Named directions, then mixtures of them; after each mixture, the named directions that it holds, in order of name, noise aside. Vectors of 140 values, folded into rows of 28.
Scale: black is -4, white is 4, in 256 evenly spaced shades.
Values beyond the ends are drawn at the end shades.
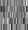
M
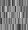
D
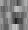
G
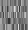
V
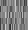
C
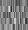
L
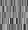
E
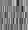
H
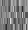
E, H, L.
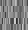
E, H.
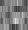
G.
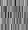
C, D.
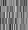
C.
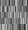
D, E.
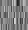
H, L.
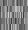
C, D, G.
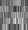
E, G, V.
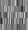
D, H.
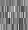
D, H, V.
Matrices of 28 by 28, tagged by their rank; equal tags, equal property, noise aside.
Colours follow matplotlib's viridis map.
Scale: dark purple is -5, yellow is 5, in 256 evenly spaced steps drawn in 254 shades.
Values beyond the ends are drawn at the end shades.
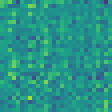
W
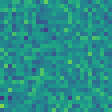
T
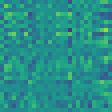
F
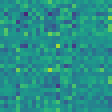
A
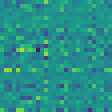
A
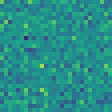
W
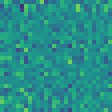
W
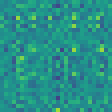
A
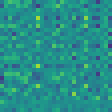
A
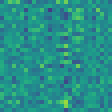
A
